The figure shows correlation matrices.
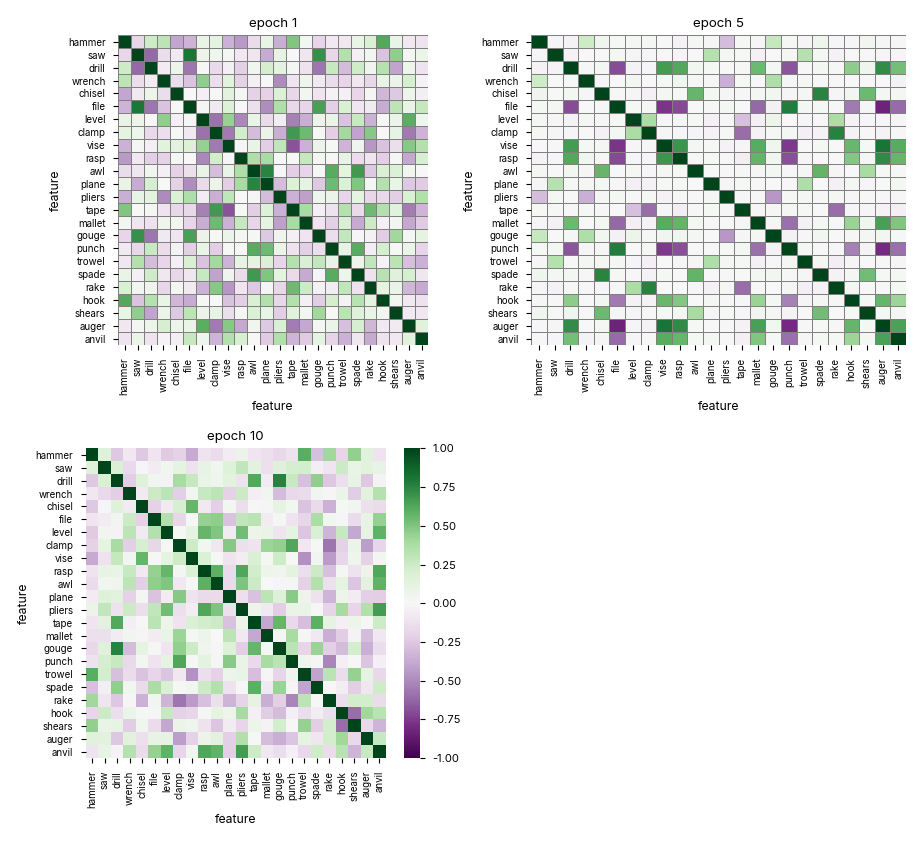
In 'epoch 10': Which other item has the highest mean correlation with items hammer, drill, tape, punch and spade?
gouge
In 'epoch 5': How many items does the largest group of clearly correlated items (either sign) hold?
9
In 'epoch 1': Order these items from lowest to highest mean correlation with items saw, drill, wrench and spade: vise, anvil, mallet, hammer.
mallet, anvil, vise, hammer
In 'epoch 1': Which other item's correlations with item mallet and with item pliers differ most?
clamp
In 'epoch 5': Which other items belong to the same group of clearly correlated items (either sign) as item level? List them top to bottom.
clamp, tape, rake
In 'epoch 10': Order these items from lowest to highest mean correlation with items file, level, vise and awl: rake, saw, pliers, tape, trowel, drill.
trowel, rake, saw, drill, tape, pliers
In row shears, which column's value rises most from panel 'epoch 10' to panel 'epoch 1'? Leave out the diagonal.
hook
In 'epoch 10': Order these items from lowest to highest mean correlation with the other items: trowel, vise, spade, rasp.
trowel, vise, spade, rasp
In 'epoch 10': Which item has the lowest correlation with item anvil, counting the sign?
shears
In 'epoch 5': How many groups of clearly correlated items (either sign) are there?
5
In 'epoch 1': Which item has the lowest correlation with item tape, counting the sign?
vise
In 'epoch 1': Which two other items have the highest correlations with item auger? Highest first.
level, vise
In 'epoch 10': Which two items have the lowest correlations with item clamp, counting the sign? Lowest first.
rake, auger
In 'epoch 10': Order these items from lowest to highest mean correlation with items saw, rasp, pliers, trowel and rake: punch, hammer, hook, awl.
punch, hook, awl, hammer
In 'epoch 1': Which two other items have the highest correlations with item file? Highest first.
saw, gouge
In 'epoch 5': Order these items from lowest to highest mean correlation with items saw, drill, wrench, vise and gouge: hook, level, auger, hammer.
level, hammer, hook, auger
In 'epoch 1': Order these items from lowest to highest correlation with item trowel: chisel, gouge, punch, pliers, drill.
drill, pliers, chisel, punch, gouge
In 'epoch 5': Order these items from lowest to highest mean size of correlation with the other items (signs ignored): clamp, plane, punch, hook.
plane, clamp, hook, punch
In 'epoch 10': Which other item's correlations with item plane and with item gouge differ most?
tape
